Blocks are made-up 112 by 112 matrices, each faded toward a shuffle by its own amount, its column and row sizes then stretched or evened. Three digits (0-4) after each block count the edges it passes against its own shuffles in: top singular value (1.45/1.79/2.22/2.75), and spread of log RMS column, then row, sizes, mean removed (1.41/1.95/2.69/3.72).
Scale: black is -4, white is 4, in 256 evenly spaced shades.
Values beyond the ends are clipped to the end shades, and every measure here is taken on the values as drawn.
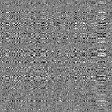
4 2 4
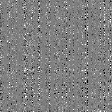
1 4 1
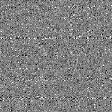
2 1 2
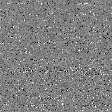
0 0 3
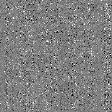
1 3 1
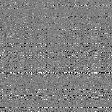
3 1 4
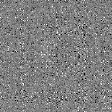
1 3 2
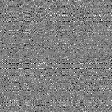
4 0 3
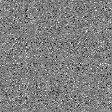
1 1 2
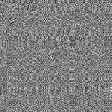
4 0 2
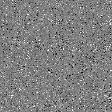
0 2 1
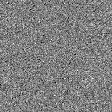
2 0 0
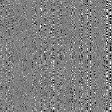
4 4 0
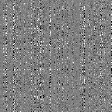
3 4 2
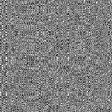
4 3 0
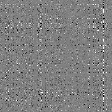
3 3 2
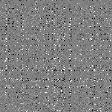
2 3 3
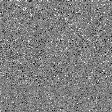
1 0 2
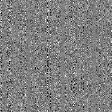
0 4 0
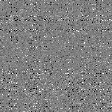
2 2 3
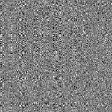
3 3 2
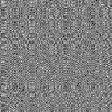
4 1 0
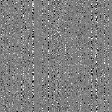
3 4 0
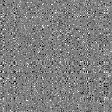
4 2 2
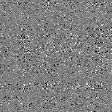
2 2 3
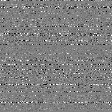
2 0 4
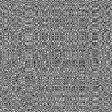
4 0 2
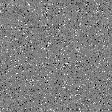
1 1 1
